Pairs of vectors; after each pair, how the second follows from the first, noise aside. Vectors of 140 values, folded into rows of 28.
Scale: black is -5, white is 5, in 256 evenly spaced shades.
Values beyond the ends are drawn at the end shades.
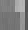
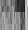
negated, scaled up.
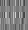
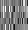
wrapped around, scaled up.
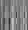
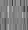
wrapped around, partly zeroed.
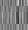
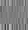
reversed, partly zeroed.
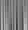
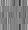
wrapped around, partly zeroed.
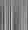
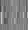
wrapped around, partly zeroed.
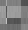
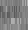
negated, partly zeroed.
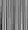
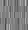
wrapped around, partly zeroed.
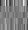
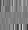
reversed, partly zeroed.
